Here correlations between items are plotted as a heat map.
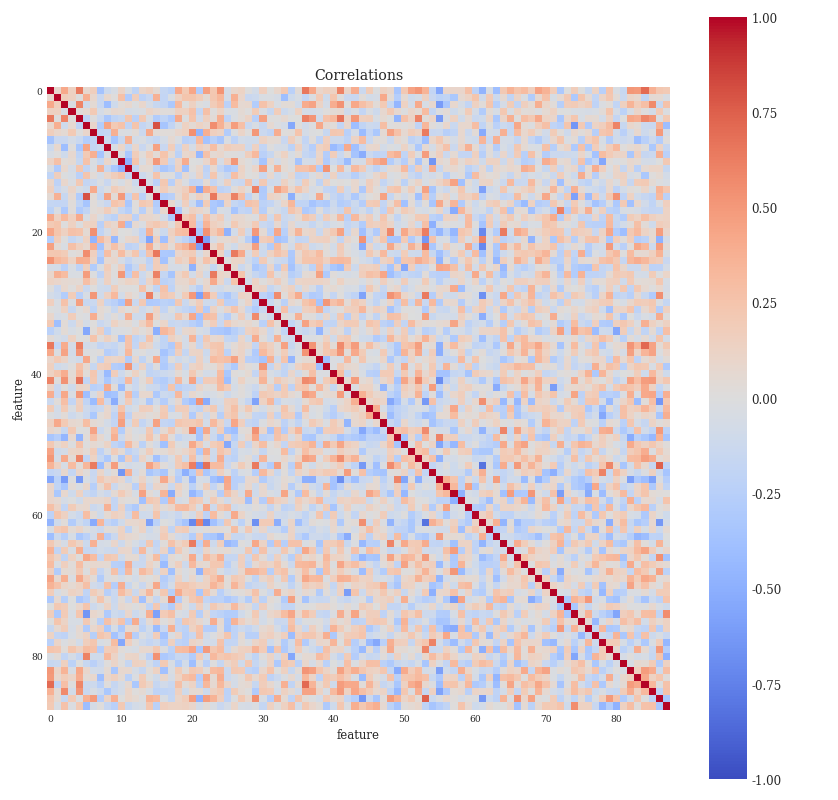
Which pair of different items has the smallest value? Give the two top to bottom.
53, 61
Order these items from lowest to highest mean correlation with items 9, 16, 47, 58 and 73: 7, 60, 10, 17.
7, 17, 60, 10
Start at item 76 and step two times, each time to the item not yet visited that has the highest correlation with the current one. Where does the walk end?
17
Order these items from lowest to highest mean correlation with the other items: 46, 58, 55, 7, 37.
55, 7, 46, 58, 37
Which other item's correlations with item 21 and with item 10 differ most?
54
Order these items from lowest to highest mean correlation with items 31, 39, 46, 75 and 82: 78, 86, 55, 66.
55, 78, 86, 66
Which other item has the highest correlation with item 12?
75
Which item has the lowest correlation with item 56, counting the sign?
76
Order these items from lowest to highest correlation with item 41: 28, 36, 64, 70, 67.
28, 70, 64, 67, 36
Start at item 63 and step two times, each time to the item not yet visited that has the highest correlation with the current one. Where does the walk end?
49
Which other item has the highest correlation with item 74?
87
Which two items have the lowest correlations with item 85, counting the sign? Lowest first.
55, 49
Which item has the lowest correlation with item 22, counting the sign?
61
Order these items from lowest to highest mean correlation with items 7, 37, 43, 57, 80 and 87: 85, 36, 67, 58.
58, 67, 85, 36
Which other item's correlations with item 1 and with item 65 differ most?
57
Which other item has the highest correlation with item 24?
0
